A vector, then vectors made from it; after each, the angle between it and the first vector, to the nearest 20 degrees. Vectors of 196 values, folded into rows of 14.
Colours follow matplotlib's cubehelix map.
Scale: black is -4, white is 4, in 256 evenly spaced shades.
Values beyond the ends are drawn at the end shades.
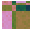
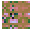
100 degrees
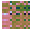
60 degrees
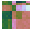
160 degrees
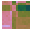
20 degrees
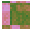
80 degrees
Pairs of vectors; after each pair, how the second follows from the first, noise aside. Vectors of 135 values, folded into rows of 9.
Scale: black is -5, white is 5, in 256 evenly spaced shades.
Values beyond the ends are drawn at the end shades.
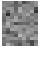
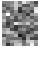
negated, scaled up.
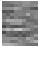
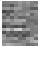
copied.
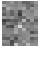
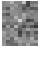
reversed.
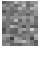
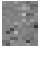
wrapped around, negated, partly zeroed.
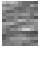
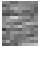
reversed.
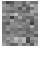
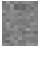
reversed, negated, shrunk.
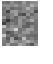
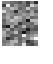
wrapped around, scaled up.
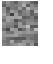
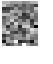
wrapped around, scaled up.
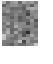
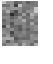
reversed.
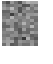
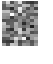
negated, scaled up.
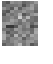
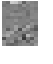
wrapped around, negated, partly zeroed.
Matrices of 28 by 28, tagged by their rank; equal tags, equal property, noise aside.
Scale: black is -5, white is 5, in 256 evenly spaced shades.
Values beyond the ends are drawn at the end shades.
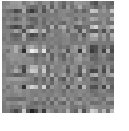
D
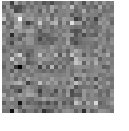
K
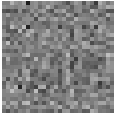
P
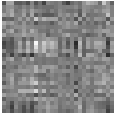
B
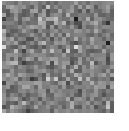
P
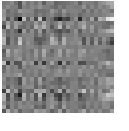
D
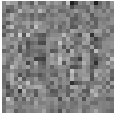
P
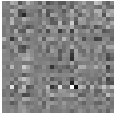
B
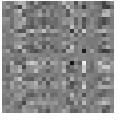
B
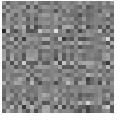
B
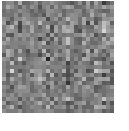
K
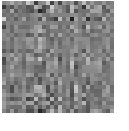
B
